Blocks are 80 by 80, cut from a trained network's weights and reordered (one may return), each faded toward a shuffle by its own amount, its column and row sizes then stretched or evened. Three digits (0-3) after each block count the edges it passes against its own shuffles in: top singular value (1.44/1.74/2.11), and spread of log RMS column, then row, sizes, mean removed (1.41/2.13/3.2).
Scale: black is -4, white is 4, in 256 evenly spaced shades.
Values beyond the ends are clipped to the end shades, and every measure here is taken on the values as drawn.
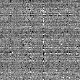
3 2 1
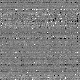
2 1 2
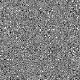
1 1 1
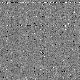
1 1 1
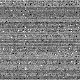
3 0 1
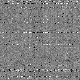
2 0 2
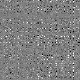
1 2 2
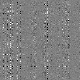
2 2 1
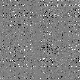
0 2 2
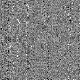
1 2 0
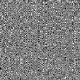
2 2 0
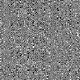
2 2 0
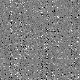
0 2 1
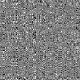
3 2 1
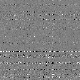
2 1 2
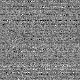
2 1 2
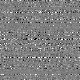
1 0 3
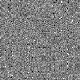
2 1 0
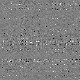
0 1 2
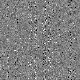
0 2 0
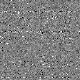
0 1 2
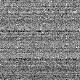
3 1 1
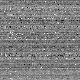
3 0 2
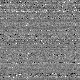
1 0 2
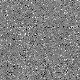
0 1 1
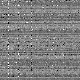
3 1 1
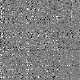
0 2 2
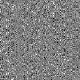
2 2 0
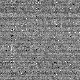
2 1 1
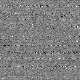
0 0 2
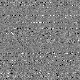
0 0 2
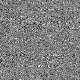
0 0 2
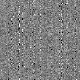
1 2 0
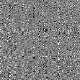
2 2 1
